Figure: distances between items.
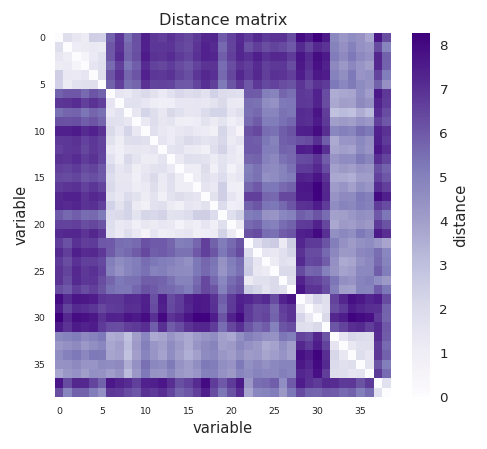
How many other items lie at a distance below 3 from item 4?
5
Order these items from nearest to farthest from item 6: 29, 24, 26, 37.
24, 26, 29, 37
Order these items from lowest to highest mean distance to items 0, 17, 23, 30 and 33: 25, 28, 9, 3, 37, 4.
25, 9, 3, 4, 28, 37
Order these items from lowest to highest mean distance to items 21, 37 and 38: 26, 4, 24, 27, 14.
14, 26, 24, 27, 4
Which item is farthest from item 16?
30
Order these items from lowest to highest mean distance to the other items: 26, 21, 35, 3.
21, 35, 26, 3
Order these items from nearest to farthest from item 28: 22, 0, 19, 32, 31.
31, 19, 32, 22, 0
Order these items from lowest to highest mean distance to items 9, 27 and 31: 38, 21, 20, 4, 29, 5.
20, 21, 29, 38, 5, 4
